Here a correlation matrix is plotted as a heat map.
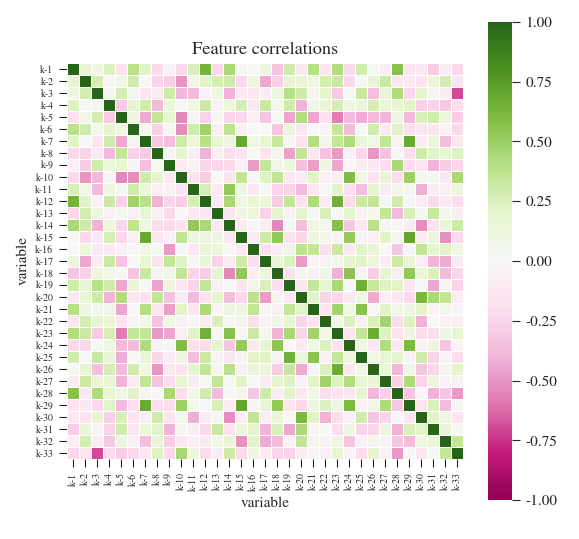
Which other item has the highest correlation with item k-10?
k-24
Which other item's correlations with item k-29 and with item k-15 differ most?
k-28
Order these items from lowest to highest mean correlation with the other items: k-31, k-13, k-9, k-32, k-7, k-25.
k-9, k-32, k-31, k-13, k-25, k-7
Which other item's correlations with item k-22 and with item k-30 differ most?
k-20
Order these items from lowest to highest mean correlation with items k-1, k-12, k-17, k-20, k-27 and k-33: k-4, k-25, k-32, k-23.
k-32, k-4, k-25, k-23
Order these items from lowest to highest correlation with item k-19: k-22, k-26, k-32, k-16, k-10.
k-10, k-32, k-16, k-22, k-26
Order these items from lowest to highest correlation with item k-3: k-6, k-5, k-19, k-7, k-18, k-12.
k-7, k-12, k-6, k-18, k-5, k-19
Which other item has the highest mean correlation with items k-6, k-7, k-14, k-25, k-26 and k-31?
k-23
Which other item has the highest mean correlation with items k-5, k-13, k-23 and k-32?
k-2
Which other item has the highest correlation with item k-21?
k-25
